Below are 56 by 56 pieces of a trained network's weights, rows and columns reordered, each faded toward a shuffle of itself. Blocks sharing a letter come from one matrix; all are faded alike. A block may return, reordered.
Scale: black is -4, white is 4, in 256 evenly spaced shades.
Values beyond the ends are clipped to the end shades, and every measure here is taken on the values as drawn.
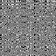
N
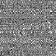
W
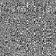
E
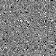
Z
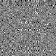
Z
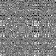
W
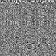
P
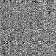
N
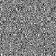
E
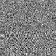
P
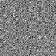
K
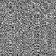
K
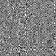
E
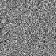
K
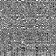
W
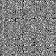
N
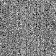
N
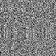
K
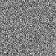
K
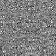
Z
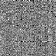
N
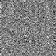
K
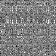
W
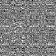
W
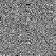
K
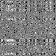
N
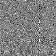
P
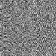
K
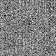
N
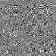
Z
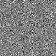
E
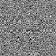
P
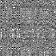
W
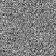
K
